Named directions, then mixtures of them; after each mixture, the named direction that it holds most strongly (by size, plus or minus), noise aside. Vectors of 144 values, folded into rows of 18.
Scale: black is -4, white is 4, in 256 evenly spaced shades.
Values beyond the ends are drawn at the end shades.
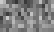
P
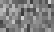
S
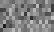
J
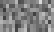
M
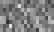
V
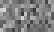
J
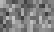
P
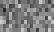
V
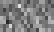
V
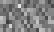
V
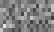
J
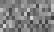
J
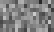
M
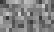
P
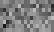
J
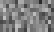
M
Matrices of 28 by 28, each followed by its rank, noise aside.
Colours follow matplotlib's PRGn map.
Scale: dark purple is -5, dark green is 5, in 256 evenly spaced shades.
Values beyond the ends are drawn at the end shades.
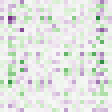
three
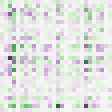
two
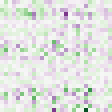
four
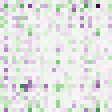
four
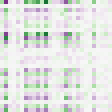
one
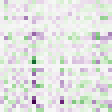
three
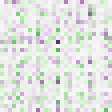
four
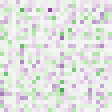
four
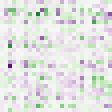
four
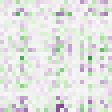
three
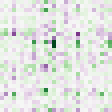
four
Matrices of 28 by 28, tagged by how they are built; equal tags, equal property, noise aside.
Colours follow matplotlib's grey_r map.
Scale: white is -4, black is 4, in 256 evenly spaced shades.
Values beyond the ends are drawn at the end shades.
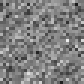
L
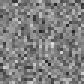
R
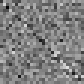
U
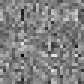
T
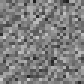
L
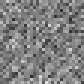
L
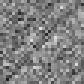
L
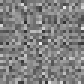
T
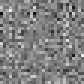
T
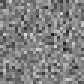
R
